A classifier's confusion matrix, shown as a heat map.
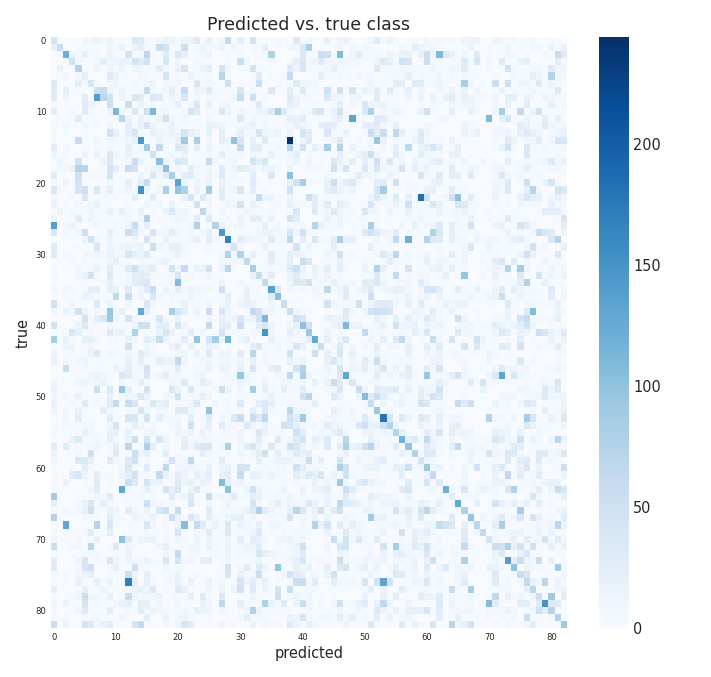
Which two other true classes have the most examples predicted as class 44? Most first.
15, 35
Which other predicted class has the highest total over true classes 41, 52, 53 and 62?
34
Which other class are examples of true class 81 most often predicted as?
76
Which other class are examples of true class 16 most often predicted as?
51
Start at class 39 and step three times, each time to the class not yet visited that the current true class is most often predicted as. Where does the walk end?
40
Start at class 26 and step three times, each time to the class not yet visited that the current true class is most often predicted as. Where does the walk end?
57
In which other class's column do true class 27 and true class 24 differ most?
61
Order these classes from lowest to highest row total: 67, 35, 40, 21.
67, 35, 40, 21
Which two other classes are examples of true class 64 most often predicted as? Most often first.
0, 25
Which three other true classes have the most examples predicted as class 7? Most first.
8, 68, 49
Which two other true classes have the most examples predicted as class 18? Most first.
21, 60
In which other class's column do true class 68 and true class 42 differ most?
2
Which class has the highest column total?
38
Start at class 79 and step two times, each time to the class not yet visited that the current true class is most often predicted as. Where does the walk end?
11
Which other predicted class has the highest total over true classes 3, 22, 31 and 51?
59
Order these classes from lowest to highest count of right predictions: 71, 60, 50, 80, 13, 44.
44, 13, 71, 80, 60, 50
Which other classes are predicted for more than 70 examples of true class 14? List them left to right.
21, 23, 29, 38, 52
